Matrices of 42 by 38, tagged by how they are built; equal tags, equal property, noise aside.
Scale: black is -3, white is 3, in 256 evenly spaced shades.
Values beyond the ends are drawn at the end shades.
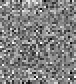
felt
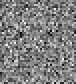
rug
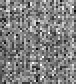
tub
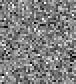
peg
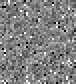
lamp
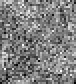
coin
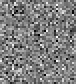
felt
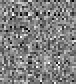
felt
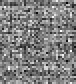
tub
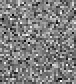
peg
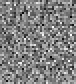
rug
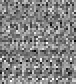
rug
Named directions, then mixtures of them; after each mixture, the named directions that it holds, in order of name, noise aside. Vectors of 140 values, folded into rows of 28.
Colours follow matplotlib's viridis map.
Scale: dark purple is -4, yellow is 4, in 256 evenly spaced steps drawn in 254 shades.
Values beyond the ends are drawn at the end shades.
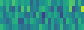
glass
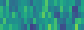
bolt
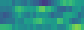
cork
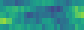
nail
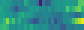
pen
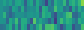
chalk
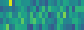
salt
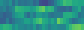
cork.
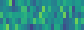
bolt, salt.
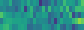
chalk, pen, salt.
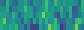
bolt.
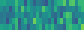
chalk, cork, glass.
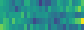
pen.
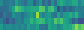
cork, pen.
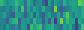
bolt, chalk, glass.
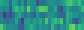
cork, glass, salt.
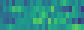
cork, glass, pen.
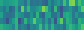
chalk, cork, glass.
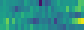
pen.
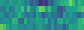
cork, glass, pen.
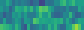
bolt, cork.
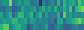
glass, pen, salt.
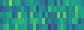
bolt, salt.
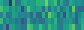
salt.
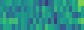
chalk, pen.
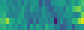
chalk, nail, pen.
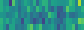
glass, pen, salt.
